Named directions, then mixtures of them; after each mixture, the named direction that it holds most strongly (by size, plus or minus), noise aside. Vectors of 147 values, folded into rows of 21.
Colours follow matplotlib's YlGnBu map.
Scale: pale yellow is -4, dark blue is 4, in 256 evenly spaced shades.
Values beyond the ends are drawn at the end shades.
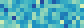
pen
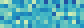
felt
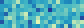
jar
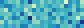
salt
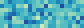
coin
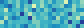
salt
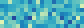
pen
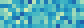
felt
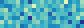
salt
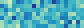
pen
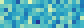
jar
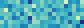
salt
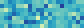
coin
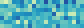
felt
